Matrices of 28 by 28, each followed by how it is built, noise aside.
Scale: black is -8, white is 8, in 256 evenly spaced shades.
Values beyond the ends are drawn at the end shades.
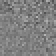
upper triangular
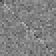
diagonal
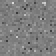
sparse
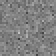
uneven columns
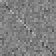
diagonal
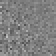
lower triangular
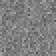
noise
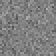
noise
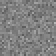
noise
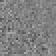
lower triangular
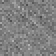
Toeplitz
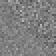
upper triangular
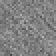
Toeplitz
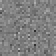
uneven columns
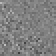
lower triangular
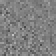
lower triangular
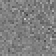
upper triangular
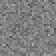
noise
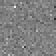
sparse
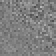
upper triangular
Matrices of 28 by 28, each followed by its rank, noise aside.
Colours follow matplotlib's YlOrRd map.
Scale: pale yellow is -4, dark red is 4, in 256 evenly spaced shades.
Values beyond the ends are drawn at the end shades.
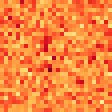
eight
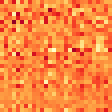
four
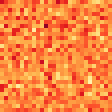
seven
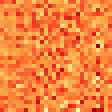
seven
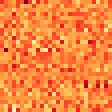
seven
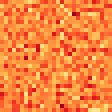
seven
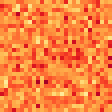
eight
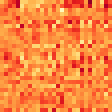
four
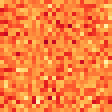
seven
